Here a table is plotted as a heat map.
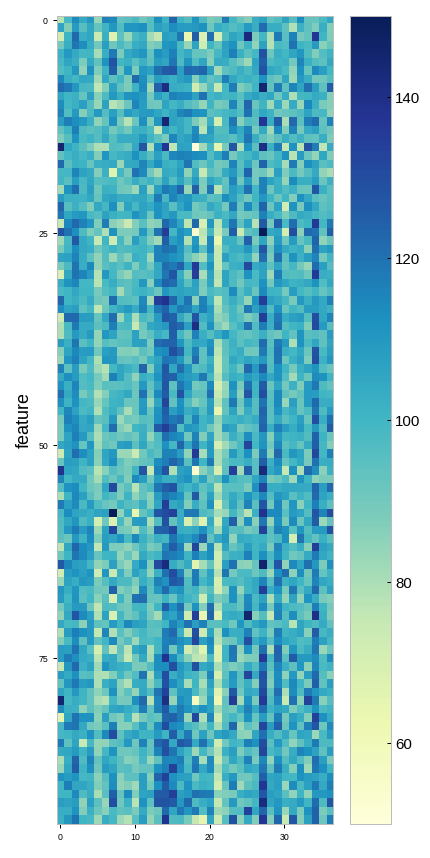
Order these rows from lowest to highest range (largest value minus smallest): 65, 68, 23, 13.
23, 13, 68, 65
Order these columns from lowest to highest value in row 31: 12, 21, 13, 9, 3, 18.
21, 12, 9, 3, 18, 13
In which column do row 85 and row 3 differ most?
19
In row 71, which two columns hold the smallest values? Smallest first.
31, 3
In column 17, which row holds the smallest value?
2
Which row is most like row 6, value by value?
91
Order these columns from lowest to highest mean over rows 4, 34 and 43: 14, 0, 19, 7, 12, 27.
12, 19, 7, 0, 14, 27
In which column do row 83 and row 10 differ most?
7
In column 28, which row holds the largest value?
58
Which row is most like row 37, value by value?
0
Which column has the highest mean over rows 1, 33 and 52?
27
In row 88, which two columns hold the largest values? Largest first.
15, 2
